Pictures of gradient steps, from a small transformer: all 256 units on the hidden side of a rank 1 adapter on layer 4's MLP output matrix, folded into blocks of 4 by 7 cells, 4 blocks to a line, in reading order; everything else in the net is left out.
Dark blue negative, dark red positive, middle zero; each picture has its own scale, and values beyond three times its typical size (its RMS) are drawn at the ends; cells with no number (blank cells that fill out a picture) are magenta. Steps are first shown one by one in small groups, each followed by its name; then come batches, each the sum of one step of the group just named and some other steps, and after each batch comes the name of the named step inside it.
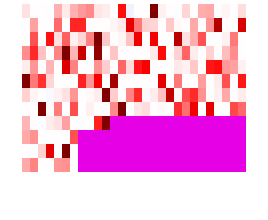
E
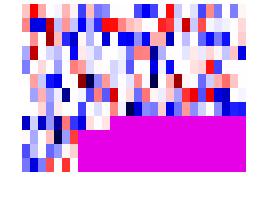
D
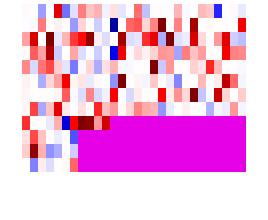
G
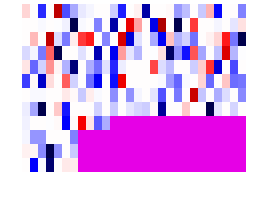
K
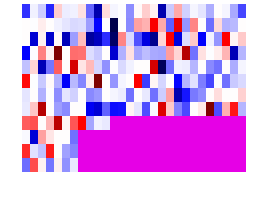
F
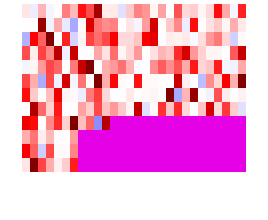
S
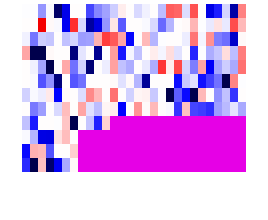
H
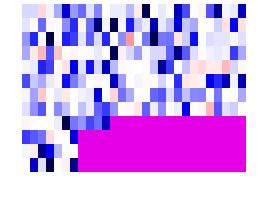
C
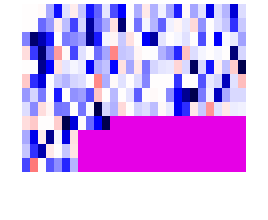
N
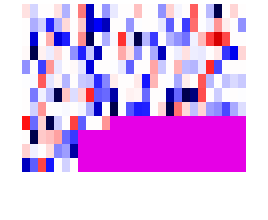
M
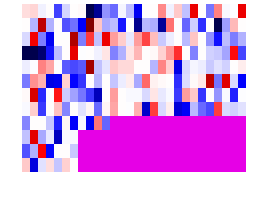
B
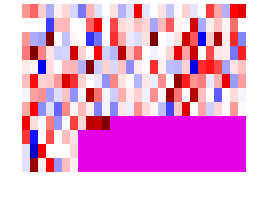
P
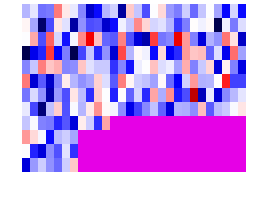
K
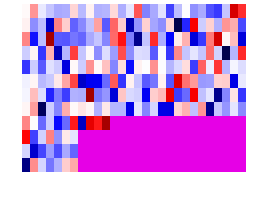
P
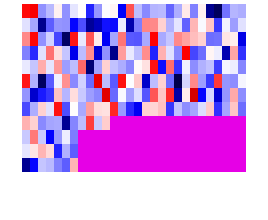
G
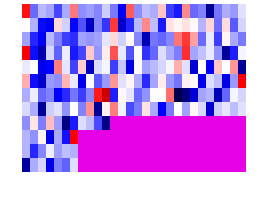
N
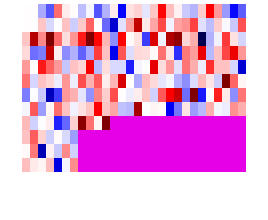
G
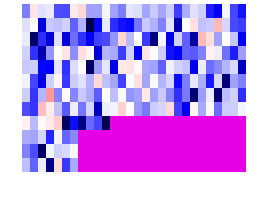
N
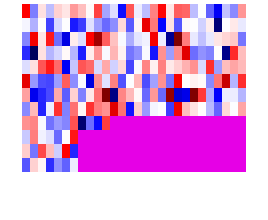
S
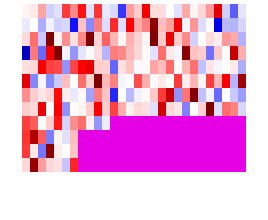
S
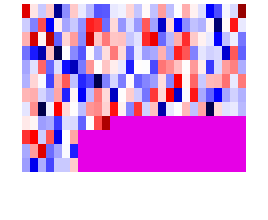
B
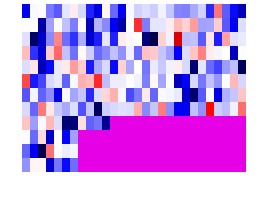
N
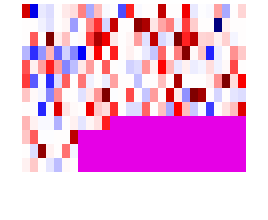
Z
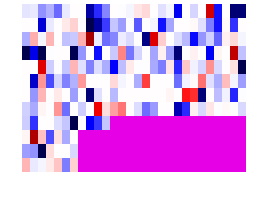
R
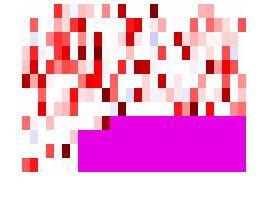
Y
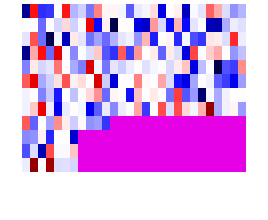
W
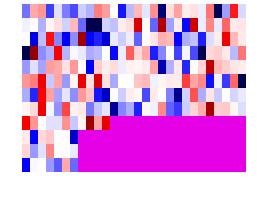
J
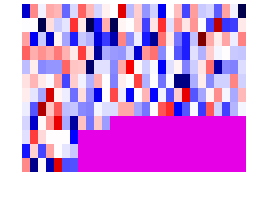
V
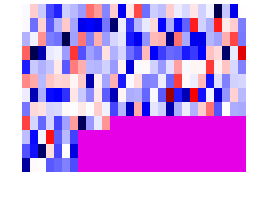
J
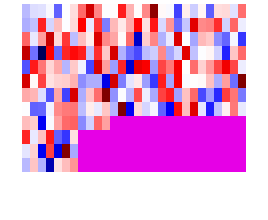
Y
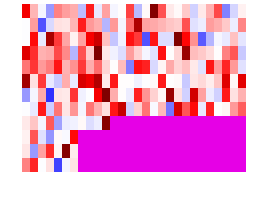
Y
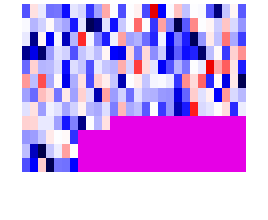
J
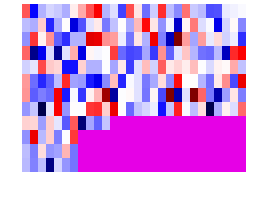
Z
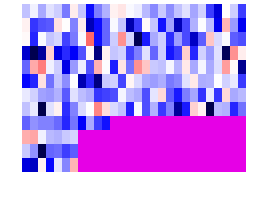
R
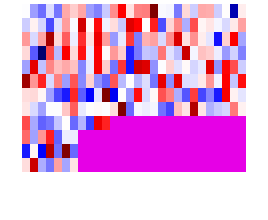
Y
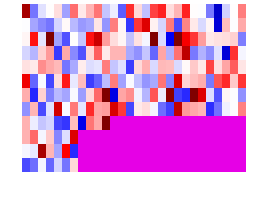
Z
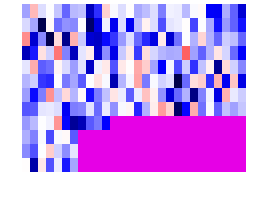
V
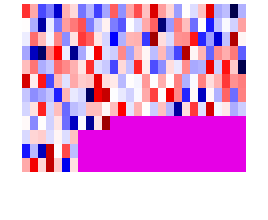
R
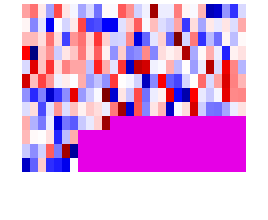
Y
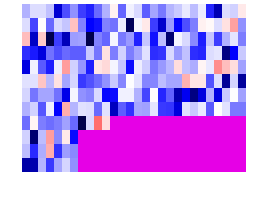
J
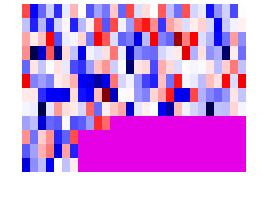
Z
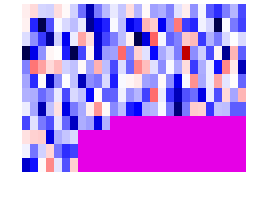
R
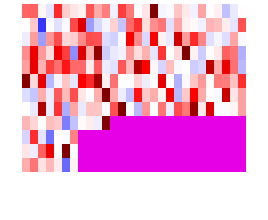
Y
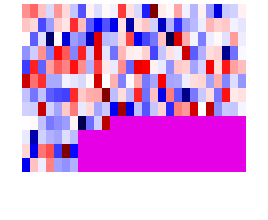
Y
